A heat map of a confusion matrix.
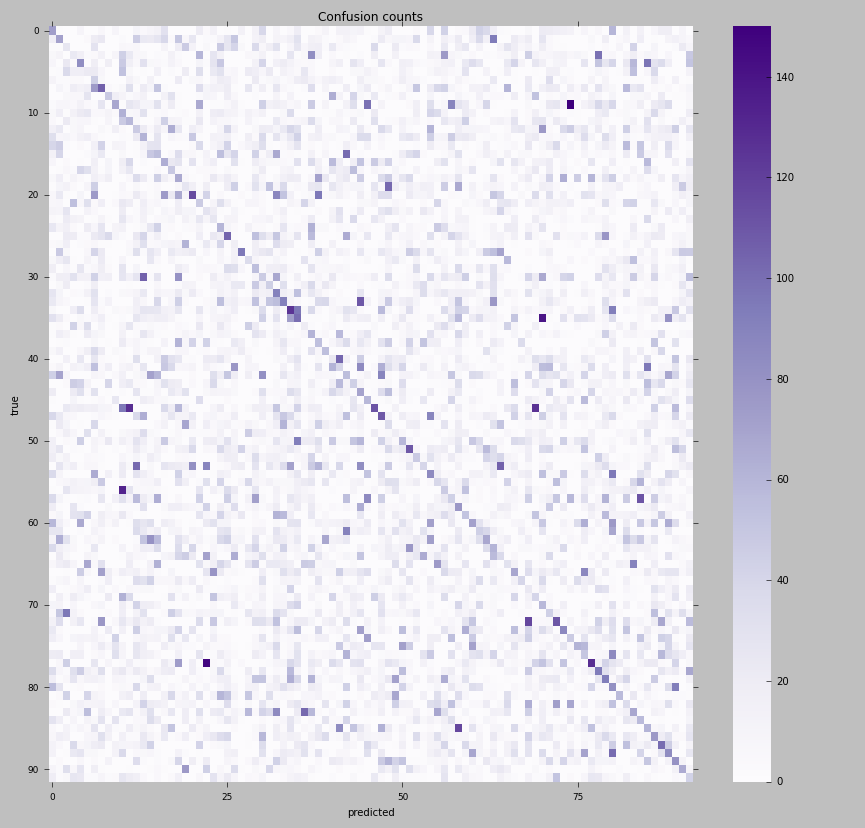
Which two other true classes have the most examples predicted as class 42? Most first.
15, 61
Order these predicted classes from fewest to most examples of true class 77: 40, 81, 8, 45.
45, 8, 81, 40
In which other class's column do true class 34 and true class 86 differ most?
35
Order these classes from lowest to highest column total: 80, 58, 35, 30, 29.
29, 30, 58, 35, 80
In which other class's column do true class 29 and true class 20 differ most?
38
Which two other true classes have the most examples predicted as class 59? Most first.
73, 56
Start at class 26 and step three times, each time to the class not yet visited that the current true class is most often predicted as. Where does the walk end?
33
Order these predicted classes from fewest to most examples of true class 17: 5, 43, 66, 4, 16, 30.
16, 66, 30, 5, 4, 43
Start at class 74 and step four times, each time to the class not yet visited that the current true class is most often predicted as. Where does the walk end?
89
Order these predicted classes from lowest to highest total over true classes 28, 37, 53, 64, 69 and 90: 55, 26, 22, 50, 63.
50, 55, 63, 26, 22
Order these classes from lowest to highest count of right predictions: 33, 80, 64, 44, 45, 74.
64, 74, 45, 44, 80, 33
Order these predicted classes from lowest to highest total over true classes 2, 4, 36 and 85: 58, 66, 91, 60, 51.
51, 60, 91, 66, 58
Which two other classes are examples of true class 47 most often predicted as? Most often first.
54, 13
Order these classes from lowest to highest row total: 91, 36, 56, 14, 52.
36, 91, 52, 56, 14
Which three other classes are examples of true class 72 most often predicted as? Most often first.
68, 7, 87
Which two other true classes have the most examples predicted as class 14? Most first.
62, 42
